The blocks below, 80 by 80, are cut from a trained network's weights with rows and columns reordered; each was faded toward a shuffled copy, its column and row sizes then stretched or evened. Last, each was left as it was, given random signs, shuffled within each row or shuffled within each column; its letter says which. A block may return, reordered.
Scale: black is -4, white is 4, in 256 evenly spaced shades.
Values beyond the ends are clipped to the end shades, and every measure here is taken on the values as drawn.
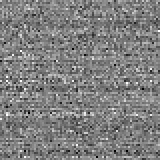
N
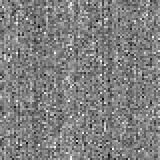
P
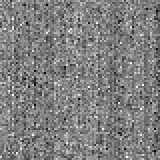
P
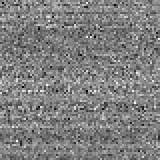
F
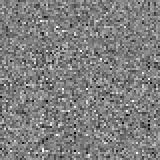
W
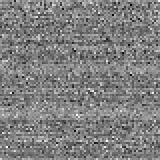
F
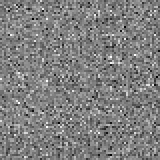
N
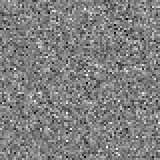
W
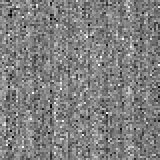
P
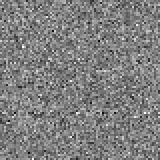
F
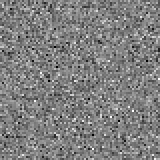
F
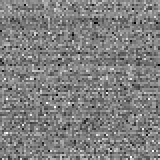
F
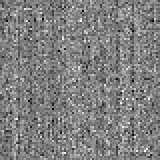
N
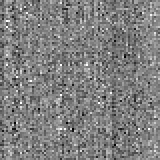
N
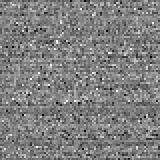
F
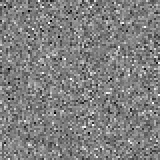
P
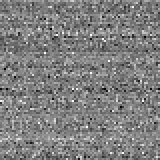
F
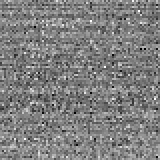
N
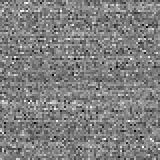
F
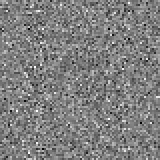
P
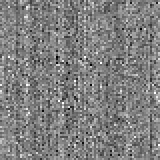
N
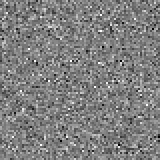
F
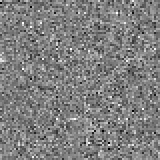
W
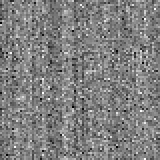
N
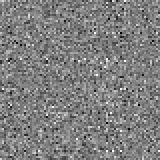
W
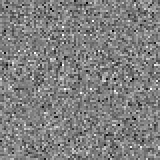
F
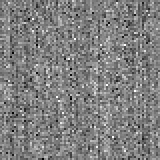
P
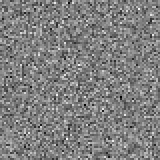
P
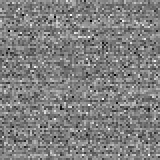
F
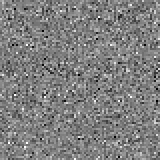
W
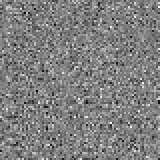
N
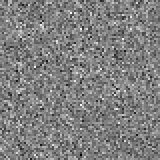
P
